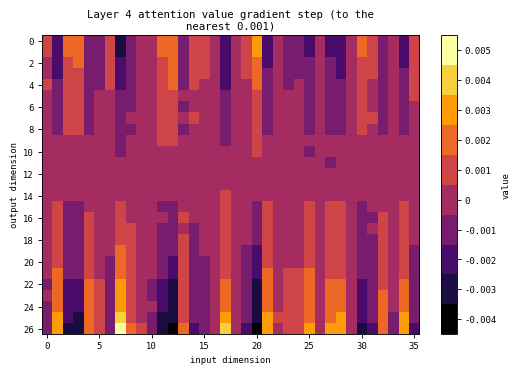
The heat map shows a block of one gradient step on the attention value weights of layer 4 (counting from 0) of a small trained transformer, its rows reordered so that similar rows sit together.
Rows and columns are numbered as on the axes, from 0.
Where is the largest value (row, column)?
26, 7
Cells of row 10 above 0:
1
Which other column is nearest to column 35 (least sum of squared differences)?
19
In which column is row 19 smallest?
20
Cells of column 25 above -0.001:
17
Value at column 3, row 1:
0.002
